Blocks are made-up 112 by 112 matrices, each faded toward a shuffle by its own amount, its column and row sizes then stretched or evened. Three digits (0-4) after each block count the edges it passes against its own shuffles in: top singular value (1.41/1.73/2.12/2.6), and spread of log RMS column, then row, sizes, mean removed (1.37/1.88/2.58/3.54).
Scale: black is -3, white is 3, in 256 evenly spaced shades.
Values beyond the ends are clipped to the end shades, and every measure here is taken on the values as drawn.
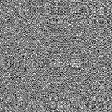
4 0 0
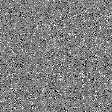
0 2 2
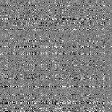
4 3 4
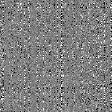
3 4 2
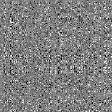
3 3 2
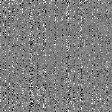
1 4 2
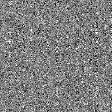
1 3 1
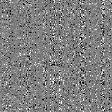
3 4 1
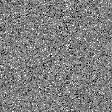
1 1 0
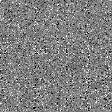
2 2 1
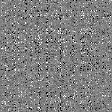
3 3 2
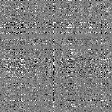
3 3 4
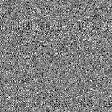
3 0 2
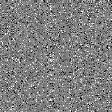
3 2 0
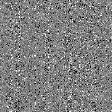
1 3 1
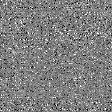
1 1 3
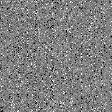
1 3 0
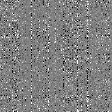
2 4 2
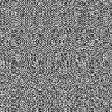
4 1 2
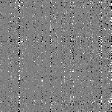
3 4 2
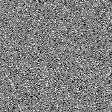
1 1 0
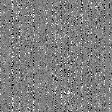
0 4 0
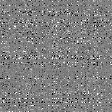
0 3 4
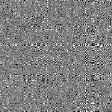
4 3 3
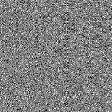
3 1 0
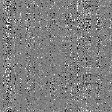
2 4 2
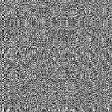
4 3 2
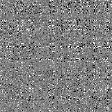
2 3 3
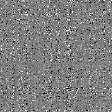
0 3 3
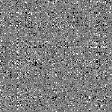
2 3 3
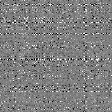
4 2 4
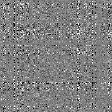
2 4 4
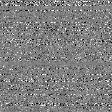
0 0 4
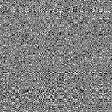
4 1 3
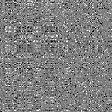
4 1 2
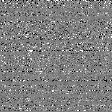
0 1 4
